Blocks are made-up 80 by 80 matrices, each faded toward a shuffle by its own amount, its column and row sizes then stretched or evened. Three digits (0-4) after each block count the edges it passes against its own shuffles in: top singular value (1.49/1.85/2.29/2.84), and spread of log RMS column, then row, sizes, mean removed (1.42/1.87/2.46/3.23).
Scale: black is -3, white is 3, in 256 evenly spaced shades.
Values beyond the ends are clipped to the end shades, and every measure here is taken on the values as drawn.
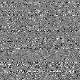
1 0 4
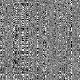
3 4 0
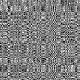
4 3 1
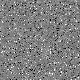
0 0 1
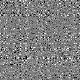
2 1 3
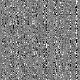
2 4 1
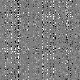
2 4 2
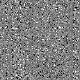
0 3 2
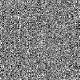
2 2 1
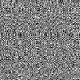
3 1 1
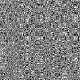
3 2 0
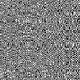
3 1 0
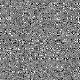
2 1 3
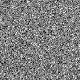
1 0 1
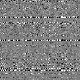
3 1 4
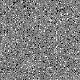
1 2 0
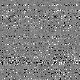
1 2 4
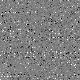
0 1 2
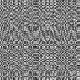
4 2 3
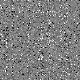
0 2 2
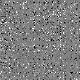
0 3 2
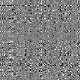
3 3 3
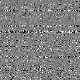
2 2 4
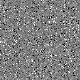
0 2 1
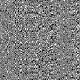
3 3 0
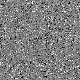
0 0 1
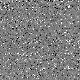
0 0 2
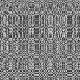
4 1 3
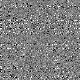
0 2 3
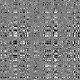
4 4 4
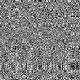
3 0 3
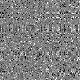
3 1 2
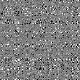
2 2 3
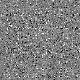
1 1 1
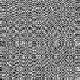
4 0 1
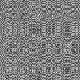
4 1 2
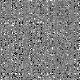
1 4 2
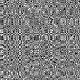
4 2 2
